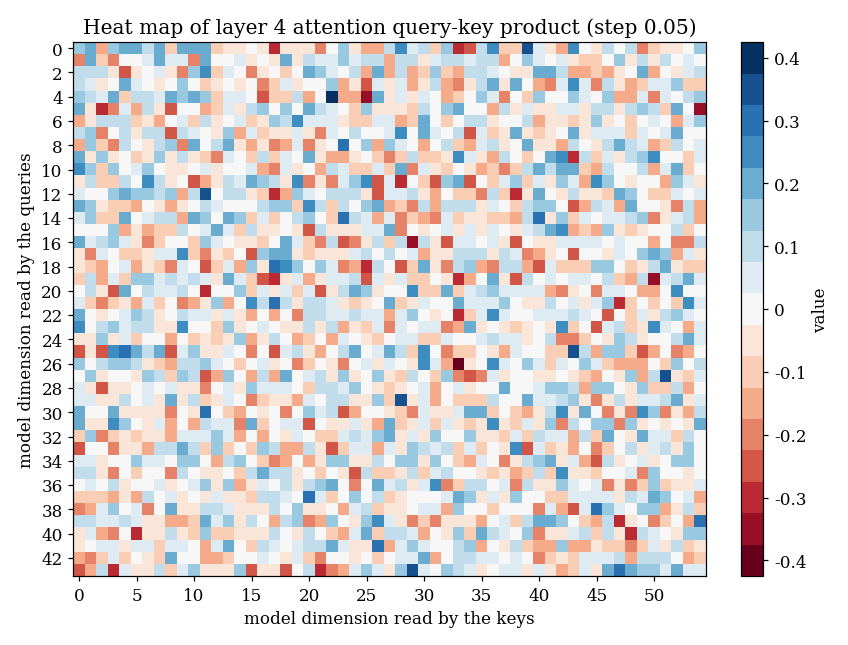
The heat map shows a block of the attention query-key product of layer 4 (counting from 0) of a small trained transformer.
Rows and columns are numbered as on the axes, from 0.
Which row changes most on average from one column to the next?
11
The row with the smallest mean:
18
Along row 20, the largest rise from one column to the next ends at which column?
4
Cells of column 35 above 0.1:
3
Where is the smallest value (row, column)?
26, 33
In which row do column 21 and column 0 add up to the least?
43
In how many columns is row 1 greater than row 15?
32
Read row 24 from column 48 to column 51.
0.1 -0.05 0 0
